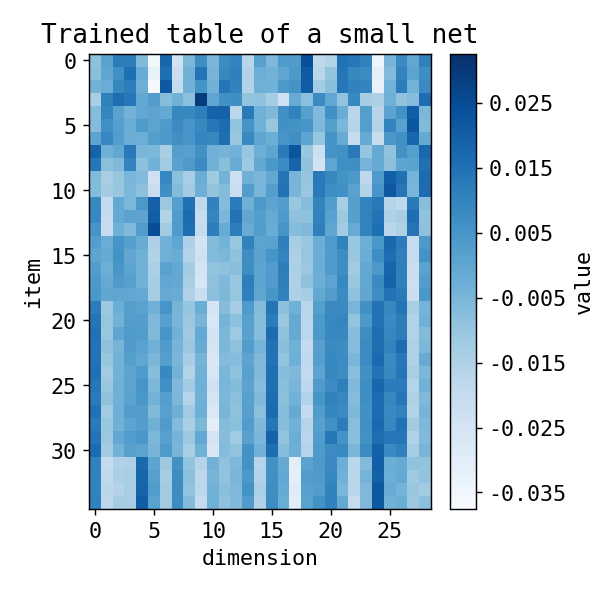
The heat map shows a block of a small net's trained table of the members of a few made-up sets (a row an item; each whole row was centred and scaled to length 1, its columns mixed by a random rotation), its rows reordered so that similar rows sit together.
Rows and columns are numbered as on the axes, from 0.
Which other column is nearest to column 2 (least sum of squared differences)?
3
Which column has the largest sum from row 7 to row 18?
16
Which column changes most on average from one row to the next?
5
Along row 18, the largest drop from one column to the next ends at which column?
27
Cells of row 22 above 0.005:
8
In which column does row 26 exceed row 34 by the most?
17
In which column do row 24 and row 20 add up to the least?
10
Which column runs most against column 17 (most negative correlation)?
4
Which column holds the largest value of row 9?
25
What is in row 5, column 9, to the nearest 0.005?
0.01
